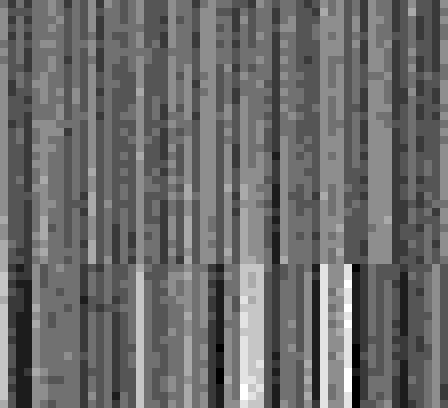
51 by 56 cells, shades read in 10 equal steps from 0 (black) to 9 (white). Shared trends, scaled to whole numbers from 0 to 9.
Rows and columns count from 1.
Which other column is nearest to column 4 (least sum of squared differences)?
51
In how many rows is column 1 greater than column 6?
28
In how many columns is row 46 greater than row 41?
9
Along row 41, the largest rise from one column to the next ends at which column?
41
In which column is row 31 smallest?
35
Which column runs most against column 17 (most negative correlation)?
6
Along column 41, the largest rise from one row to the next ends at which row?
34
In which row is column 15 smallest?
50
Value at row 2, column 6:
4
